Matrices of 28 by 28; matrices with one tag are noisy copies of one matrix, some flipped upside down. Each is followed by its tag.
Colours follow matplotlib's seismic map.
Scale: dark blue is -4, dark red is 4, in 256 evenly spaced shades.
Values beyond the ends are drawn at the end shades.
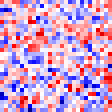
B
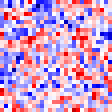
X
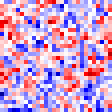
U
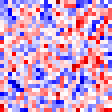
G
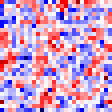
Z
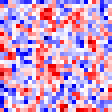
Z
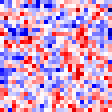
X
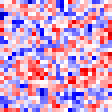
B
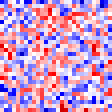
Z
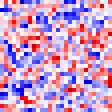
B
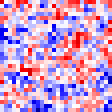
X
